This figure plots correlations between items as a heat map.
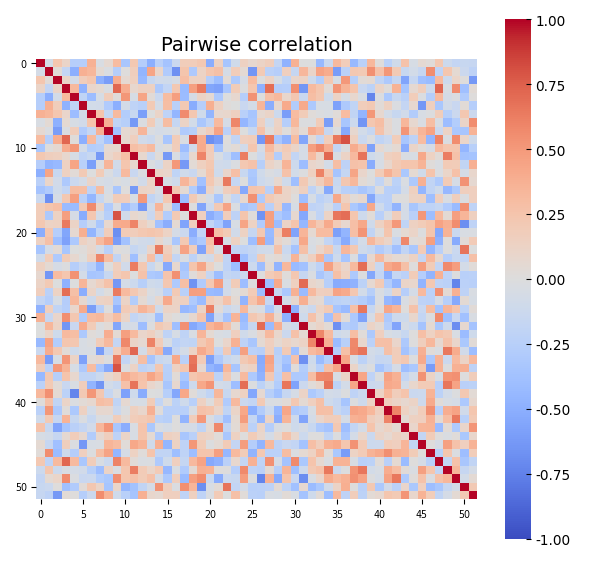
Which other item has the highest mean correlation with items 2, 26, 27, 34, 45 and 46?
11
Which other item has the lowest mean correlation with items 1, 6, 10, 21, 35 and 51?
25
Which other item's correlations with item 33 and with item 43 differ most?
10
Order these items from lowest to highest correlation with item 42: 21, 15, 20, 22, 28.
28, 22, 15, 21, 20
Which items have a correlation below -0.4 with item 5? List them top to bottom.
3, 9, 18, 27, 35, 45
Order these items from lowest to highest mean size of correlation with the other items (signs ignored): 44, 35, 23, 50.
44, 23, 50, 35
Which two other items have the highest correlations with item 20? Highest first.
29, 38
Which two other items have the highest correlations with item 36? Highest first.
9, 18
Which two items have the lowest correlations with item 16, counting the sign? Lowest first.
1, 39
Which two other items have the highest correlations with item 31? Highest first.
26, 17
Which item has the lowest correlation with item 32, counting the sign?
50
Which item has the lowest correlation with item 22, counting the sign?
19
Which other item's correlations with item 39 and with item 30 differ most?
4
